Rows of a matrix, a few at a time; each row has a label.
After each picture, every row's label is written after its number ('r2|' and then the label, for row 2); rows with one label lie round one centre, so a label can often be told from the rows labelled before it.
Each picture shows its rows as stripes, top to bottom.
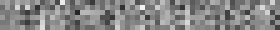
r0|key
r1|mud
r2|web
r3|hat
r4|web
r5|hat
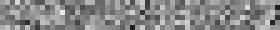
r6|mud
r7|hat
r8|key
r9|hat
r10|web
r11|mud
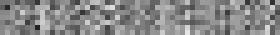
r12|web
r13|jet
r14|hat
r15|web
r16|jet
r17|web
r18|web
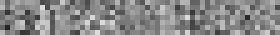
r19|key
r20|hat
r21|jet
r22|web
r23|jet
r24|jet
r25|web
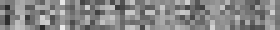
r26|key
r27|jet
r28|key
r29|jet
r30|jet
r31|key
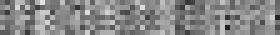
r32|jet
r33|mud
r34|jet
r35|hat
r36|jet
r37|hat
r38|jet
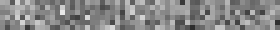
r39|mud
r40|key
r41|key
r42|mud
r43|hat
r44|jet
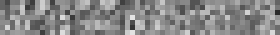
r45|jet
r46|jet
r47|hat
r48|key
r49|mud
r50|mud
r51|key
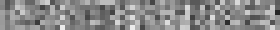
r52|jet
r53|key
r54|hat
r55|key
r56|web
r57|key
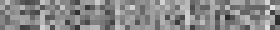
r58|web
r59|key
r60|web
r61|hat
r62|hat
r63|web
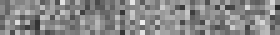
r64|key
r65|hat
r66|key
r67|web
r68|mud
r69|web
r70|mud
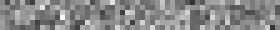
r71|jet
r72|hat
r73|key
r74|key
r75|mud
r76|web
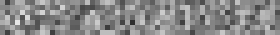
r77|jet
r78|key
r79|hat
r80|mud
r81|mud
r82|web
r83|jet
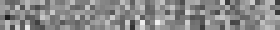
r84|hat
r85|mud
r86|hat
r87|jet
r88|mud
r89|mud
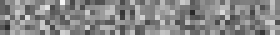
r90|key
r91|jet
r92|jet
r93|mud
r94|hat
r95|jet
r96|key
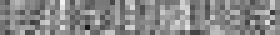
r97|key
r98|key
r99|web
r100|key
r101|web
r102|key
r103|jet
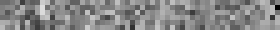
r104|web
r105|hat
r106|jet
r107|web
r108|mud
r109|mud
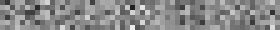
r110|jet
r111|mud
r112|web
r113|jet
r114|mud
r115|key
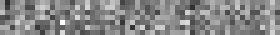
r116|jet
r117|jet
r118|hat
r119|jet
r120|key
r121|mud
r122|key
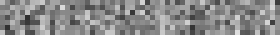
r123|hat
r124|key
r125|mud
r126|jet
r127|web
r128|jet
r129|jet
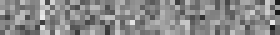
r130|hat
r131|web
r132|hat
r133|jet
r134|key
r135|web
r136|web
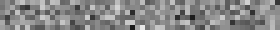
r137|hat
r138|web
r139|mud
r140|jet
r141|key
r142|mud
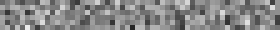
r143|web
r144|key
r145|jet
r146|hat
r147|hat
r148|mud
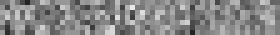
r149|web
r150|key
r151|mud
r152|mud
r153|key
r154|jet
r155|jet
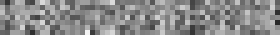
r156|jet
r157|key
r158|hat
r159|mud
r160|hat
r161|jet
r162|jet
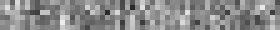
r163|mud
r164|mud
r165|web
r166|key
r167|key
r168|key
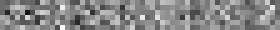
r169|web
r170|key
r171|jet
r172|mud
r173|web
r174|key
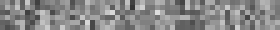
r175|mud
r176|mud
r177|jet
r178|web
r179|jet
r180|jet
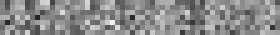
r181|jet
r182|jet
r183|key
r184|mud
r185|jet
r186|web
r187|mud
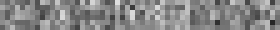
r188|web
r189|mud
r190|key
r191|key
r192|web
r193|web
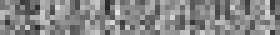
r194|web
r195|web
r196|web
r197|hat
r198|jet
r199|mud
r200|web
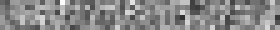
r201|key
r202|jet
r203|key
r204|hat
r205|hat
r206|web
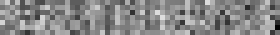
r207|mud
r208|web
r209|mud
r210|web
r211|hat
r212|hat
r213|web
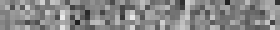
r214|hat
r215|mud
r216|key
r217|key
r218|web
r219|key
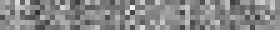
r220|mud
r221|key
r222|mud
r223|web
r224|key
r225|mud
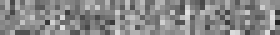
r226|mud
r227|mud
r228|hat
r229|key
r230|hat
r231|key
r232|web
